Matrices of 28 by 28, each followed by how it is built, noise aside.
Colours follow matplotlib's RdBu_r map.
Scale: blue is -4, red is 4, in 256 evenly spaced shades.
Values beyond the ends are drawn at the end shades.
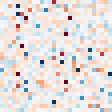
sparse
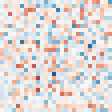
blocks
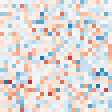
noise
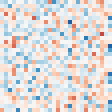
repeating rows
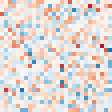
noise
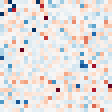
sparse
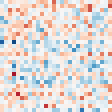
blocks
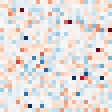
sparse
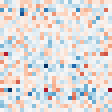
uneven rows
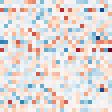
uneven rows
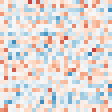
blocks
